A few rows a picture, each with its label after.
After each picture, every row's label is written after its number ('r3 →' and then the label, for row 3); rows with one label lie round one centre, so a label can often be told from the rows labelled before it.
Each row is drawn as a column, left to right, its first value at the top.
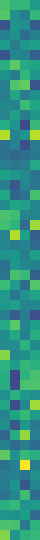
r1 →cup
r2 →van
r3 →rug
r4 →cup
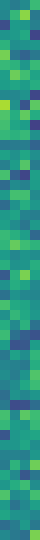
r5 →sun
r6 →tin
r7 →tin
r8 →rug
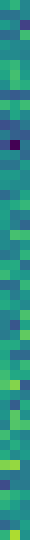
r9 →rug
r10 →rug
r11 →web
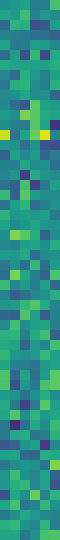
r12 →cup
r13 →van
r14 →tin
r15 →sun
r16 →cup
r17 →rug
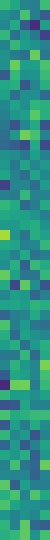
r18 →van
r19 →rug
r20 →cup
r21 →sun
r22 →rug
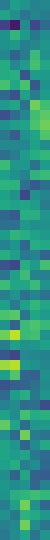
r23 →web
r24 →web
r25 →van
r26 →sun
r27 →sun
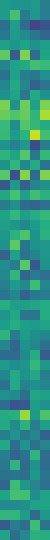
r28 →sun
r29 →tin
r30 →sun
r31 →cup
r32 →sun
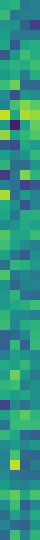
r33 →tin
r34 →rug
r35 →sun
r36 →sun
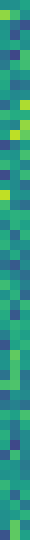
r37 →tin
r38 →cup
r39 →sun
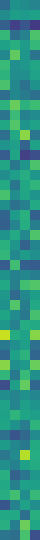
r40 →web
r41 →sun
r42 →cup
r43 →web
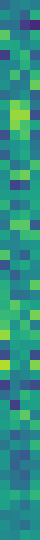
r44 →web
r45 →sun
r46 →sun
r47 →web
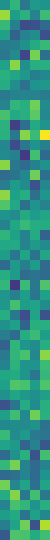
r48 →tin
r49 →rug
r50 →cup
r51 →sun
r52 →cup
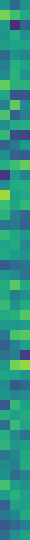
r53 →tin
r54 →web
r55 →web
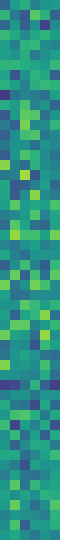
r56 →web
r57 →van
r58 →sun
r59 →tin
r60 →web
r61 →van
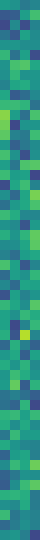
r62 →sun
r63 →rug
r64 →web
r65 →tin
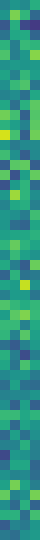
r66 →sun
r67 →tin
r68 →web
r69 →sun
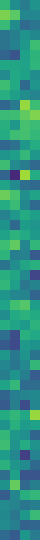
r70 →tin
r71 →tin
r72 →sun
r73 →sun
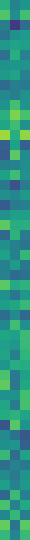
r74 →cup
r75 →sun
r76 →cup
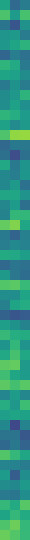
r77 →cup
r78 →cup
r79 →cup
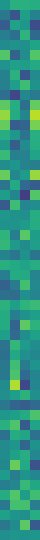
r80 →sun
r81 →rug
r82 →van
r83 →sun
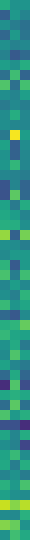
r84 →van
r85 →cup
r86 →van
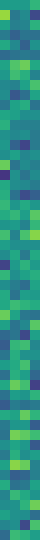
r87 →tin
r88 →rug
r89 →rug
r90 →van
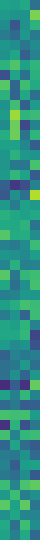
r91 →van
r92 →sun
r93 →van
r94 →tin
